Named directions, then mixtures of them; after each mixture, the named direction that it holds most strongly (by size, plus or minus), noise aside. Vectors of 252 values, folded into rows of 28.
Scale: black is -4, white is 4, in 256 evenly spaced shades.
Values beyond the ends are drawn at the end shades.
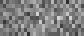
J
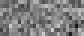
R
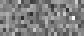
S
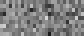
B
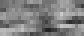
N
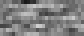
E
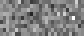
S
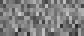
J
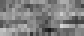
N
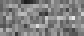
E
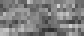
N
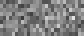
S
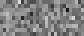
S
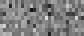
B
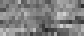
N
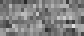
E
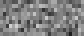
R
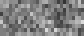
R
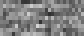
E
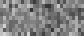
R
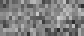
J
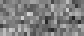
N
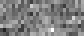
N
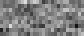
R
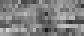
N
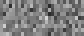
B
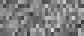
R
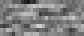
E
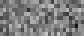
R
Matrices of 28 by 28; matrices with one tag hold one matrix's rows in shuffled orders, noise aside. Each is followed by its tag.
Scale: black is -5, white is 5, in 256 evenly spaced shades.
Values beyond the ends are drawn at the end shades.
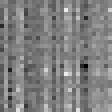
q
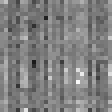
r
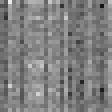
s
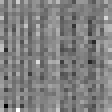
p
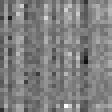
q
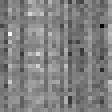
s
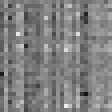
q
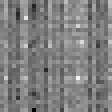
r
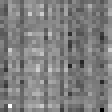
s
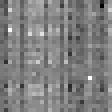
s
